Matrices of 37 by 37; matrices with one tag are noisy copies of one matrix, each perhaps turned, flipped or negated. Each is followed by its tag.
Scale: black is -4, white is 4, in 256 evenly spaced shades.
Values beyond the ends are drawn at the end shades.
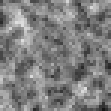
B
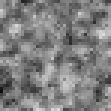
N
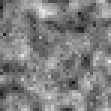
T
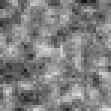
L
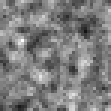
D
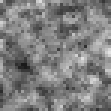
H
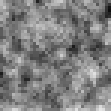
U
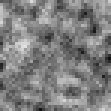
H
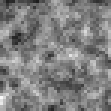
U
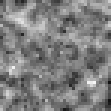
B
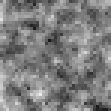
U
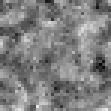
T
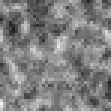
L
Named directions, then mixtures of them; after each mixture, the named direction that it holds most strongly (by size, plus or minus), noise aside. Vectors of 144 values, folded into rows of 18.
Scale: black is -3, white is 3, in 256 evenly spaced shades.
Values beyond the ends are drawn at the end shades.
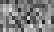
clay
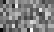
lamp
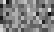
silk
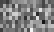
lamp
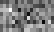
clay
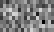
clay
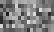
silk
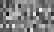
lamp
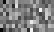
lamp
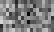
silk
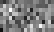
clay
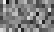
silk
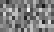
clay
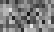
clay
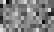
silk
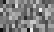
lamp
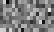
silk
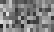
silk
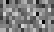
silk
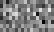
silk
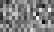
silk
